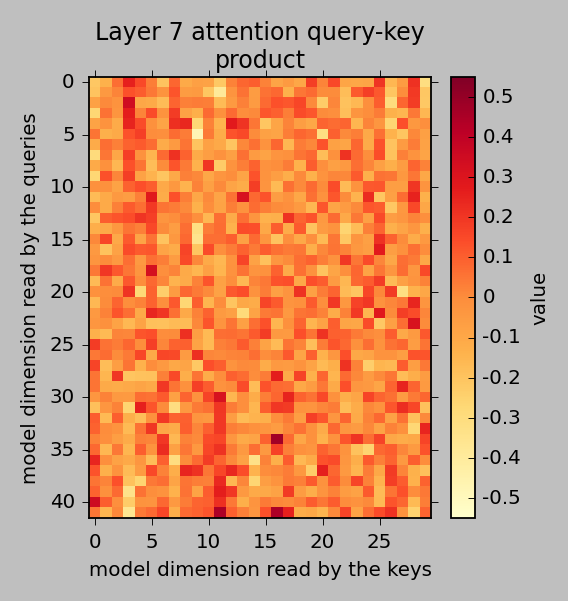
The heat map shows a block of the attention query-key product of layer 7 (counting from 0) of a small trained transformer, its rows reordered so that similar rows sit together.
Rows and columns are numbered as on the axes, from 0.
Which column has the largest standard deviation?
3
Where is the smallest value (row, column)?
5, 9
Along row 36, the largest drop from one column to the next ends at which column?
7
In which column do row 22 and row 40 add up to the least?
13
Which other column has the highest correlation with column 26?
11
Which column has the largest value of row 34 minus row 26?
16
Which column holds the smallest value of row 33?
28
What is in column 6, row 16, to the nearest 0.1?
-0.1
